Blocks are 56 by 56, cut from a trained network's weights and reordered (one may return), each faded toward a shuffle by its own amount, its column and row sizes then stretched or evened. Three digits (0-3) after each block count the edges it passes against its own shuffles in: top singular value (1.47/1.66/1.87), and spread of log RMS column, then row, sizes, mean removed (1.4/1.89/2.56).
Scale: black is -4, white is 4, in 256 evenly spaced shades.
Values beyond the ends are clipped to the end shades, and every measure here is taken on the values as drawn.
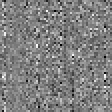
1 3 0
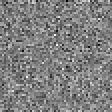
0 0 1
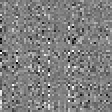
3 3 2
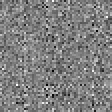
0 2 1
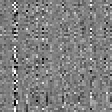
3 3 1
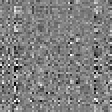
3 3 2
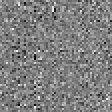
1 2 1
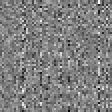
3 3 0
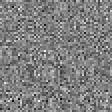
3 1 1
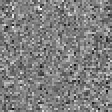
0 2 0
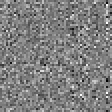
2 2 1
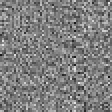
3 2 0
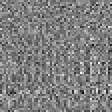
3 1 2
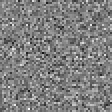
0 0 1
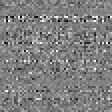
1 0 3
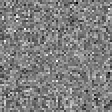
1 1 1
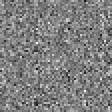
1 1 1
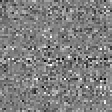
0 1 3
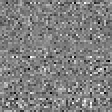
1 1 3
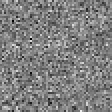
2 2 0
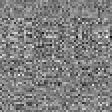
3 0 3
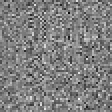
1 2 0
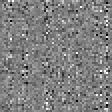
0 3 1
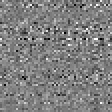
2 1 3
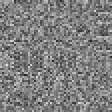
3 0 1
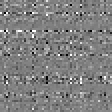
3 2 3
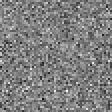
0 1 0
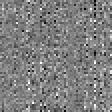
0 3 1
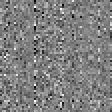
0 3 0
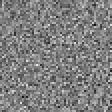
2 0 1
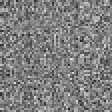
3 1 0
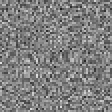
3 1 0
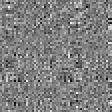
3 2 2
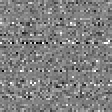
1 0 3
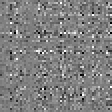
1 3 3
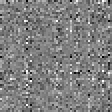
1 3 2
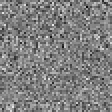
1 0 1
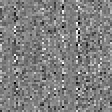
2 3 0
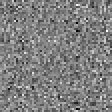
1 1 1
